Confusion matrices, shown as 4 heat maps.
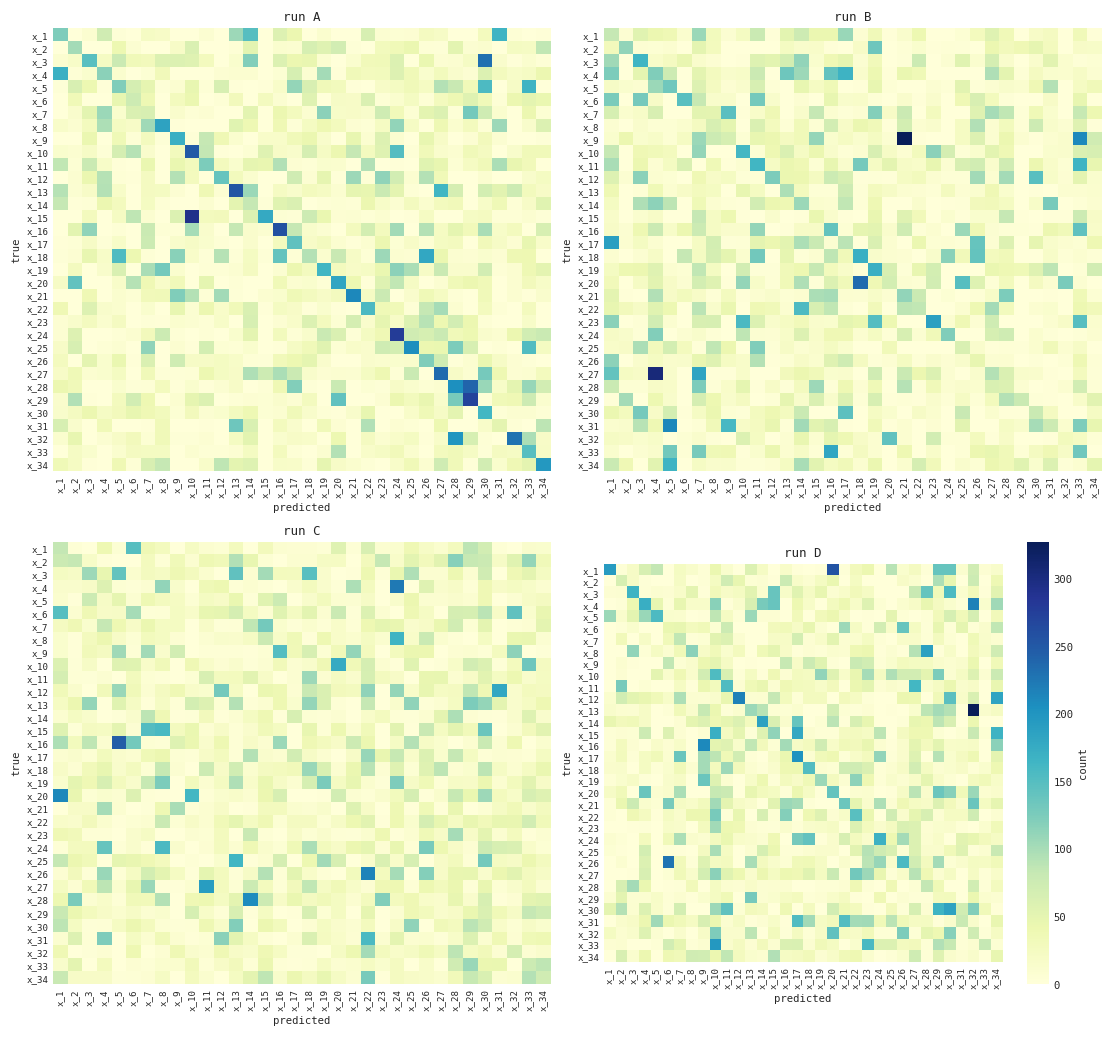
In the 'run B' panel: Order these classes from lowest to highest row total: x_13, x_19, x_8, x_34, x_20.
x_13, x_8, x_34, x_19, x_20
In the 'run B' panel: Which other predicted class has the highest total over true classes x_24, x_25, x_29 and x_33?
x_16
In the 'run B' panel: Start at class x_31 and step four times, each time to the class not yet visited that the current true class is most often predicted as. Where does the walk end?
x_1
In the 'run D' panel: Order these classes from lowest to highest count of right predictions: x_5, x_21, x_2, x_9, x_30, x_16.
x_9, x_2, x_16, x_21, x_5, x_30
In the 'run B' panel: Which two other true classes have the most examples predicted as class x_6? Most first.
x_18, x_11
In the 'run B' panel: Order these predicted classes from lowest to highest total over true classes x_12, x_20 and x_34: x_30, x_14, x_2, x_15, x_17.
x_2, x_15, x_17, x_30, x_14
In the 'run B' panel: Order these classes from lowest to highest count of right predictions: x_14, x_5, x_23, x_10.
x_14, x_5, x_10, x_23
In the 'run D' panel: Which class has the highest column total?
x_10
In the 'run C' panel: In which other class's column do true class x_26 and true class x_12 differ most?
x_31
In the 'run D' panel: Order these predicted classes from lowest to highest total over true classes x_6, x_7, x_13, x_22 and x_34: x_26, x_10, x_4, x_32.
x_4, x_26, x_10, x_32
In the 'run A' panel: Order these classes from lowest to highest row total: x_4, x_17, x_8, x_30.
x_17, x_30, x_4, x_8
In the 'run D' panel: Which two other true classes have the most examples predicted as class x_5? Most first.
x_31, x_1
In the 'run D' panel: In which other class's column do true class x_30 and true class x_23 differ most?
x_29
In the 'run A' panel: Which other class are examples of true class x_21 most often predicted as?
x_9
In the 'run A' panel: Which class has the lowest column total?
x_15
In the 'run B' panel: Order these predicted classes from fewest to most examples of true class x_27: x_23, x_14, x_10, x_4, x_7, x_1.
x_10, x_14, x_23, x_1, x_7, x_4
